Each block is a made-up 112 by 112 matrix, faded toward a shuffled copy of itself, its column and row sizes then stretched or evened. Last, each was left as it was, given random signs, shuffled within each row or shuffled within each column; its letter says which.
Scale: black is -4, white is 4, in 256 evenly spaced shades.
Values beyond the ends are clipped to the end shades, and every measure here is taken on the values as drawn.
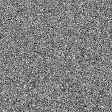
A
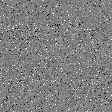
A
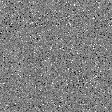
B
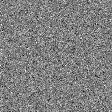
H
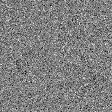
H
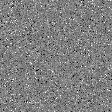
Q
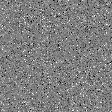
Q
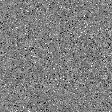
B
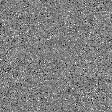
B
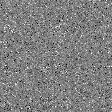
B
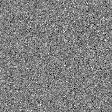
H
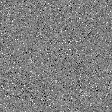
B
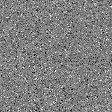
H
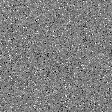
H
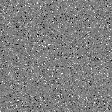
B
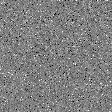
A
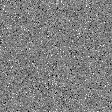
H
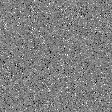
H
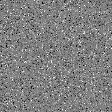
H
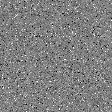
Q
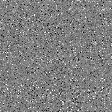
B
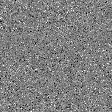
A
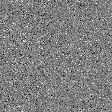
Q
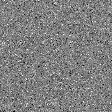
Q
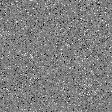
Q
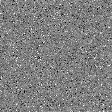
H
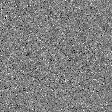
A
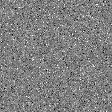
H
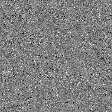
Q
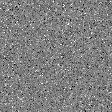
H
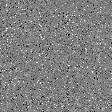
Q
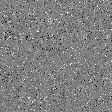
A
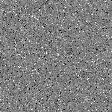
H
